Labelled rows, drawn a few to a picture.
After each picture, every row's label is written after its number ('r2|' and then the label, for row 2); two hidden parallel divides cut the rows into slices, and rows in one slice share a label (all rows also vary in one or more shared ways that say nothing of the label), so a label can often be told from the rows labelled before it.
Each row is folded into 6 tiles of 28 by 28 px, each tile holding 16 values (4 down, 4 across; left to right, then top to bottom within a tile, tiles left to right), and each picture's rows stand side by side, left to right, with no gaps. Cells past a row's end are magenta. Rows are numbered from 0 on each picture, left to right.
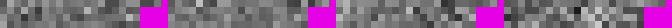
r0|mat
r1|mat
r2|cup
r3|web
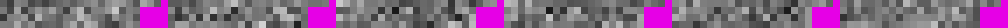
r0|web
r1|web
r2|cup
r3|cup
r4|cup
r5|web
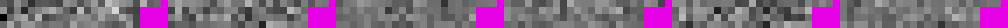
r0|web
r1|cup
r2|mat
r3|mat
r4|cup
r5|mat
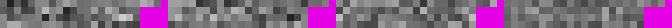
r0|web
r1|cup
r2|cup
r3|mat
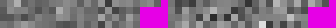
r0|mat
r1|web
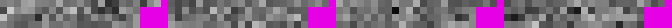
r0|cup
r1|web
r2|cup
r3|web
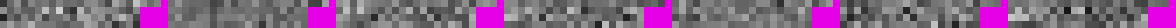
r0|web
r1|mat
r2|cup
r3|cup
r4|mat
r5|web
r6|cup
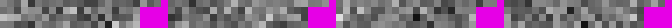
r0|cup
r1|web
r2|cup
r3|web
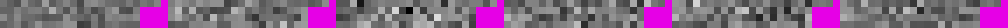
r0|mat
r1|cup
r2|web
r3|mat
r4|cup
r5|cup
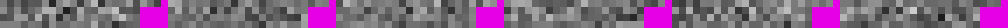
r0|web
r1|cup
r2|mat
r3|cup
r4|web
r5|cup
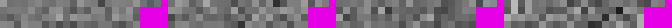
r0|mat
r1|mat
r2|mat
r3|cup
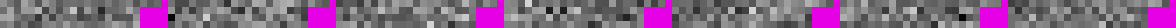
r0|cup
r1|web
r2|web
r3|cup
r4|web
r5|cup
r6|web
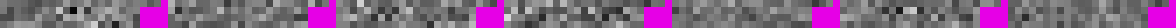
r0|web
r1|mat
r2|cup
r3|cup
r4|mat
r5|cup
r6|mat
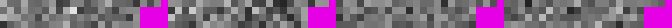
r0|cup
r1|cup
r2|mat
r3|web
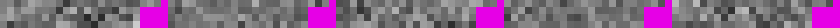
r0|cup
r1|mat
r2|web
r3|mat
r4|cup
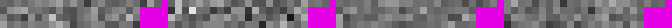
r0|mat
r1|cup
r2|mat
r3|mat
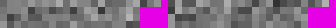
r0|mat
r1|mat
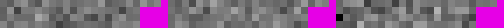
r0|mat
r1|mat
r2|mat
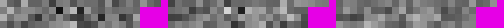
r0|cup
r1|web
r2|mat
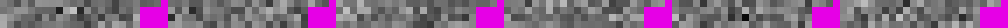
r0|cup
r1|web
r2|cup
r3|mat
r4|mat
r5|cup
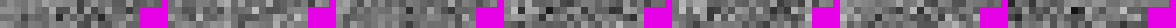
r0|mat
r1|mat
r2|mat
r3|cup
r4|cup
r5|cup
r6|web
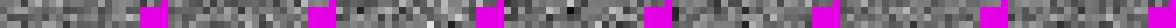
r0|mat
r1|mat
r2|web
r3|web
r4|mat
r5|mat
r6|mat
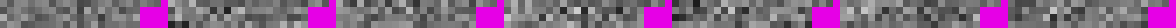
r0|mat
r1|cup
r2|mat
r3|cup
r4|web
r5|cup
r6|web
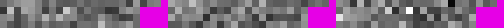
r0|cup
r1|cup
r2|cup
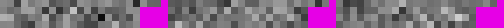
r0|cup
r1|web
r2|web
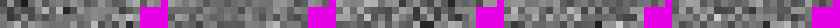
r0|web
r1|mat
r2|cup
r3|cup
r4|cup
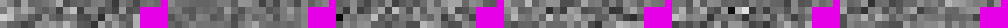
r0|cup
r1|mat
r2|web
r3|cup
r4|cup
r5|mat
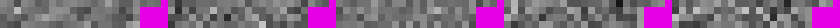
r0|mat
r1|web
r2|mat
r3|cup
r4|cup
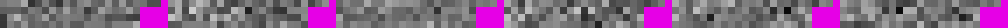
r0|mat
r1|cup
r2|mat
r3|cup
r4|cup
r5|cup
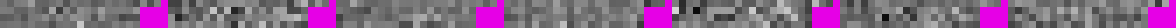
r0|mat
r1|web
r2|mat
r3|mat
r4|web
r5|web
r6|mat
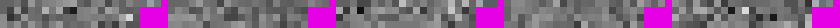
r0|web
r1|mat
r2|web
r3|mat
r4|cup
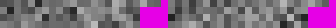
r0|web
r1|web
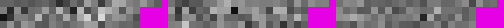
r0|web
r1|web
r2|mat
